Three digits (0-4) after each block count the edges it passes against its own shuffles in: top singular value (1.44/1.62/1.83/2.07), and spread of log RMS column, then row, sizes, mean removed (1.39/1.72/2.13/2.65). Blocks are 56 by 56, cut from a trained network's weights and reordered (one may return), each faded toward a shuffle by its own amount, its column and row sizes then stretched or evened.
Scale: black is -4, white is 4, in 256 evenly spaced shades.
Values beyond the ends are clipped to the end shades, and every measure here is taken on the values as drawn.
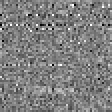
4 1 2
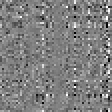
4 4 2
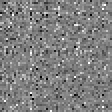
1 2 1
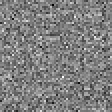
3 0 0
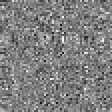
3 2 2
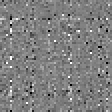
1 3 1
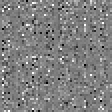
0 4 0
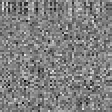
4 0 2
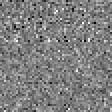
0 0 2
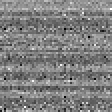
4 0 2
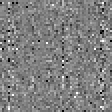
1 3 1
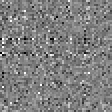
3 2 2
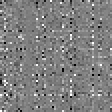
2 4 2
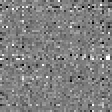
1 2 3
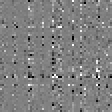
3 4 2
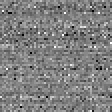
0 0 3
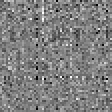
1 3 3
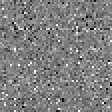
1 1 1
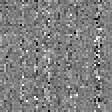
0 4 0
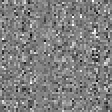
2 4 0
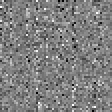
0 3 1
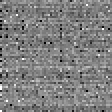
2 2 1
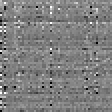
2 3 2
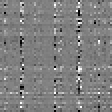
2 4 1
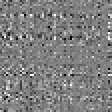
4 4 4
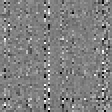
2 4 1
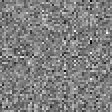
2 1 0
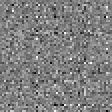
2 2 3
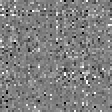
1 3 1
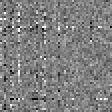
1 3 2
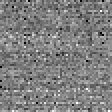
1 0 2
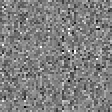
1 2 0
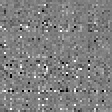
1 3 3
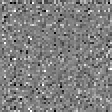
2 2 1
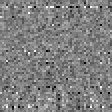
4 1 2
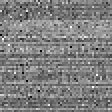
4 0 0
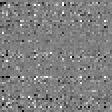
1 2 4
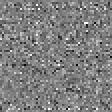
0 0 3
